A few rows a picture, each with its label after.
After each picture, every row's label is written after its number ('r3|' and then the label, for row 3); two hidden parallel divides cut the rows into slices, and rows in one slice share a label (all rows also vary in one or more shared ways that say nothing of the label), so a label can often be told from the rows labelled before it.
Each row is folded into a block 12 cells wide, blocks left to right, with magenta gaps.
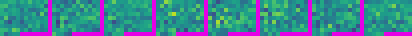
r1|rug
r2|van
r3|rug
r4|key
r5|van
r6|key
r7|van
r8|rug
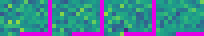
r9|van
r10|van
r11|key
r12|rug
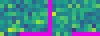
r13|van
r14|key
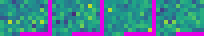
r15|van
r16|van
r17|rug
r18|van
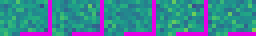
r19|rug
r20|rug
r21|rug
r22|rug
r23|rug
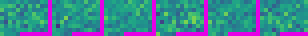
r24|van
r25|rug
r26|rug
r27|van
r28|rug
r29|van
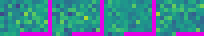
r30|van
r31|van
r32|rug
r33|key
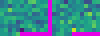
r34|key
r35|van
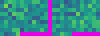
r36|key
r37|van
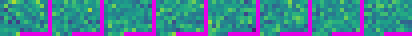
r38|key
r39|key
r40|rug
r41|key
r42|rug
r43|van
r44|van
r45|key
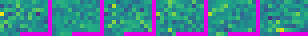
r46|key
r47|rug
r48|van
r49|key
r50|key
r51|van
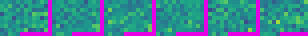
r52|van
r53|rug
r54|rug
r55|rug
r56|key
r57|van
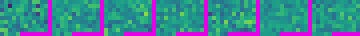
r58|key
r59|rug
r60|rug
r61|rug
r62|van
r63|rug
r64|rug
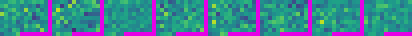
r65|key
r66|key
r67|rug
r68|van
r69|key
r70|rug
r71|rug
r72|rug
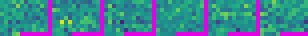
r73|key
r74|van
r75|key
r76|rug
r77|rug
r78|key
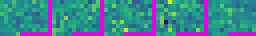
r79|key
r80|rug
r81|van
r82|key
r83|rug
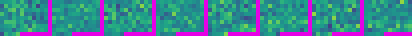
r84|key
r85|rug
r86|van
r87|rug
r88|key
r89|van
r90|key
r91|rug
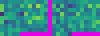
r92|van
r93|van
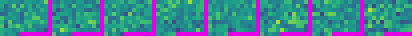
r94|van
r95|van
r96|van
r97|key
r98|rug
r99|van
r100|key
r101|key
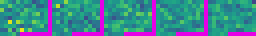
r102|van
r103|key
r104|rug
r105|rug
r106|rug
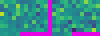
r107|key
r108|key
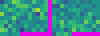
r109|key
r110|van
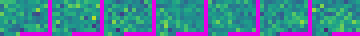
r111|key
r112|key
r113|van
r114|rug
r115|rug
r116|van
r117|van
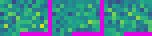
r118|van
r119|van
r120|van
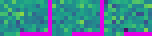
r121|key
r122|rug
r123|key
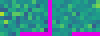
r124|key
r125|rug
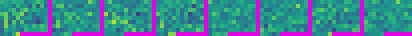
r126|key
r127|rug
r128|rug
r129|key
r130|rug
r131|rug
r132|key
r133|rug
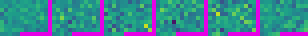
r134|rug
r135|rug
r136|van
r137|key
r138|van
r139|rug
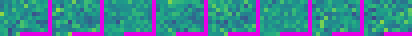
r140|key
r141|key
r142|rug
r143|key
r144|key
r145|rug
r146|rug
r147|van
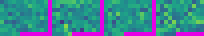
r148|rug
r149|key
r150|rug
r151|van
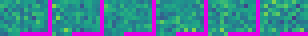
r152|rug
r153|rug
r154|rug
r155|rug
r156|key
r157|key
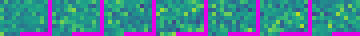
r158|rug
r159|rug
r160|key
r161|key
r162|key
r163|van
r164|van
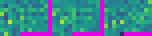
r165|rug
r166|rug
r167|van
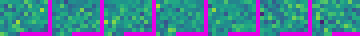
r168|van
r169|van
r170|rug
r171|rug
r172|rug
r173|van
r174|key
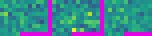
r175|key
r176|van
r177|rug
